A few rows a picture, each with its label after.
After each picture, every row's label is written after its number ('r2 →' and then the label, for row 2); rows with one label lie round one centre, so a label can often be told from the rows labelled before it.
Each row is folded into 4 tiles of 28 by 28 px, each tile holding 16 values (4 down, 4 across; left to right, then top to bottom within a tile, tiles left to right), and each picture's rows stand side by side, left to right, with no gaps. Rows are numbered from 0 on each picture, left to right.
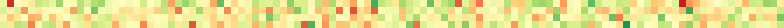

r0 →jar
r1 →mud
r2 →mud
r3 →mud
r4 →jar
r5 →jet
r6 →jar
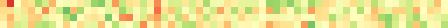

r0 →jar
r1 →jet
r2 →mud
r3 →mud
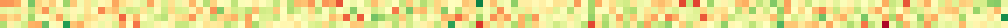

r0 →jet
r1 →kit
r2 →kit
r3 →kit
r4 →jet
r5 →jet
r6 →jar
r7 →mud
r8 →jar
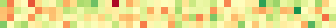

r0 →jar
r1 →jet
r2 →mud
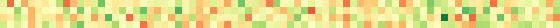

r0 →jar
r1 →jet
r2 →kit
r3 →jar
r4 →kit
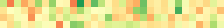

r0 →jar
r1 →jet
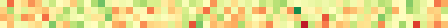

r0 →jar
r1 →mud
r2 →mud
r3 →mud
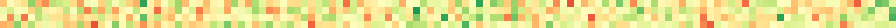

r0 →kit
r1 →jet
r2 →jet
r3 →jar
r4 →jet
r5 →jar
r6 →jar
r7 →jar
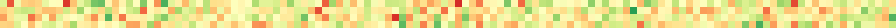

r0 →jar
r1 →kit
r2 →mud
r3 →jet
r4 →jar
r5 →mud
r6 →mud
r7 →jar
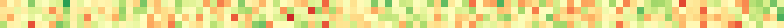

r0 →jet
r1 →jet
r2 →kit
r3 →mud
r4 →kit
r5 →jar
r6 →jar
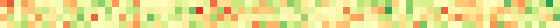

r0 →jar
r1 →kit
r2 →mud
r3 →mud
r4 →jar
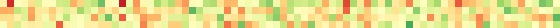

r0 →jar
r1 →jar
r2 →mud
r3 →jar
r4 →jar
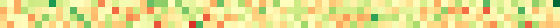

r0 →mud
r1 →mud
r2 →kit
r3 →kit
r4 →mud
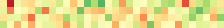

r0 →jar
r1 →jar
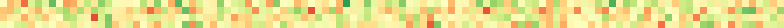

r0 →jar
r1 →mud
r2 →kit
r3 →jet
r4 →mud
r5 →mud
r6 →kit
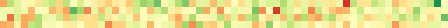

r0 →kit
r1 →mud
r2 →jet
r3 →jar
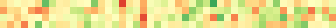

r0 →mud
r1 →jar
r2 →kit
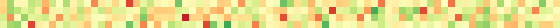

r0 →jet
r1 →jet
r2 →jet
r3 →kit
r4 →kit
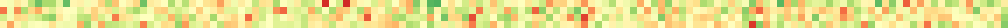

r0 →mud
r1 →jet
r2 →kit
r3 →jar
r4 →kit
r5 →kit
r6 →mud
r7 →mud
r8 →jar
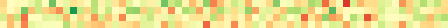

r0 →kit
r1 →kit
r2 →kit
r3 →jar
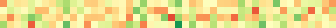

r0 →jet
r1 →jet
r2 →kit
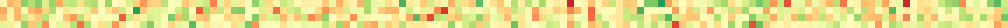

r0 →mud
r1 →kit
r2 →jet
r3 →jet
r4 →jet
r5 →jar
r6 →mud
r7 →kit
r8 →jar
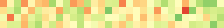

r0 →kit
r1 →jar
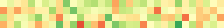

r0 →mud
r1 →jet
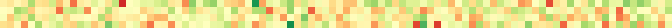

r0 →kit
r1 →jar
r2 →jet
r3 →mud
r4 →kit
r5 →mud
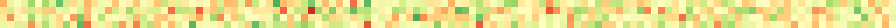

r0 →jet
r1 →kit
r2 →kit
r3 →jet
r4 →jet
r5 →kit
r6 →kit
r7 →mud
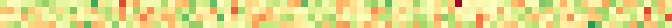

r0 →mud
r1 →jar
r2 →jar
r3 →mud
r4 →jar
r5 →kit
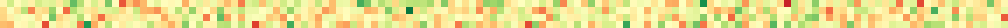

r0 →mud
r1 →jar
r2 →jet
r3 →mud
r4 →mud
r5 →jet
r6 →jet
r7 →jet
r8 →kit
